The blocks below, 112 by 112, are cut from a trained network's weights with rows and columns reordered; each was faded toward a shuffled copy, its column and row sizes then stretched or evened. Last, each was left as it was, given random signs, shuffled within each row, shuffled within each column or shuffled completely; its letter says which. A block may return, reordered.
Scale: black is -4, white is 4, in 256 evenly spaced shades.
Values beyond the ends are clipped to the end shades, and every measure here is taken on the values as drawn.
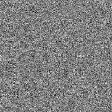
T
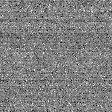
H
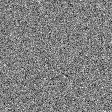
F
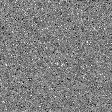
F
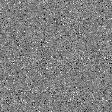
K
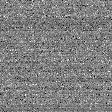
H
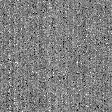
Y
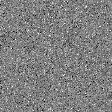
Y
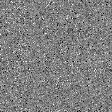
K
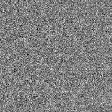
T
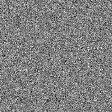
K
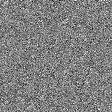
H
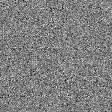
H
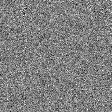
Y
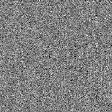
T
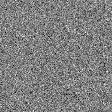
Y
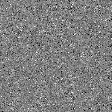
K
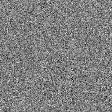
K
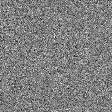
Y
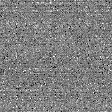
T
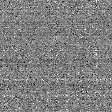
T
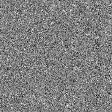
K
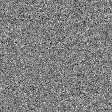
H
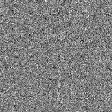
T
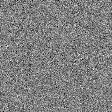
K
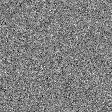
F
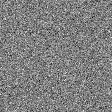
F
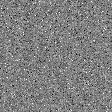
F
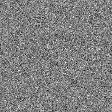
K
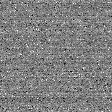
H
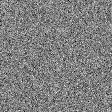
F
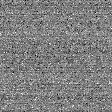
H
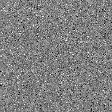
K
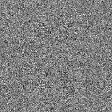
T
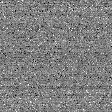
H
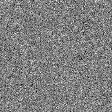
Y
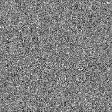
T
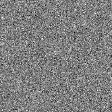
K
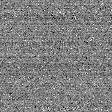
H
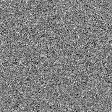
H
